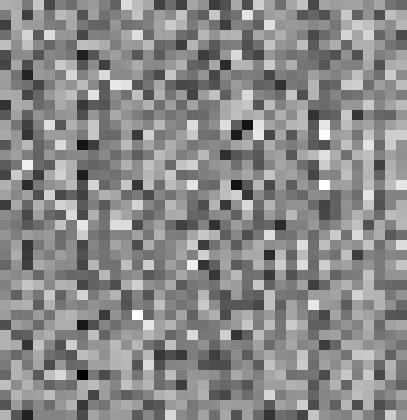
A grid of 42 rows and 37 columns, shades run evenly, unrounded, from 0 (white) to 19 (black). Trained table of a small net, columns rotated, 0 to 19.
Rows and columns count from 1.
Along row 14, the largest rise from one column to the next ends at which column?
25
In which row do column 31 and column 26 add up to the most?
9
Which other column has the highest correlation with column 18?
30
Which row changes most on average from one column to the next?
19
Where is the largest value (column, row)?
8, 38
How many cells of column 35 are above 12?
7
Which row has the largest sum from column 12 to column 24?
36
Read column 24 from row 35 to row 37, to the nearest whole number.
7 8 12
